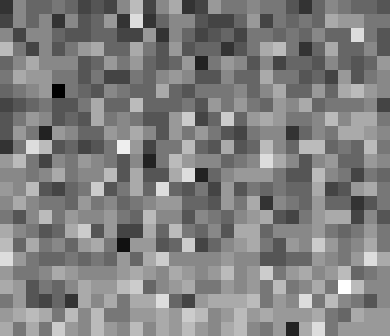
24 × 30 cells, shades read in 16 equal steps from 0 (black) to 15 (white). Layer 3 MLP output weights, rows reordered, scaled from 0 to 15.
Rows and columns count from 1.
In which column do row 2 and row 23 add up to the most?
11
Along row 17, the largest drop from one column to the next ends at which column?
8
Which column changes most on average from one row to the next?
15
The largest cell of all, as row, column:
21, 27
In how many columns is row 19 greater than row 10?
16
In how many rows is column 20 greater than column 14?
7
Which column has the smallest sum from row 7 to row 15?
12
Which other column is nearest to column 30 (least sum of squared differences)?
2
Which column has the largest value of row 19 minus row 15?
29
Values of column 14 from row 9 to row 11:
9 9 7
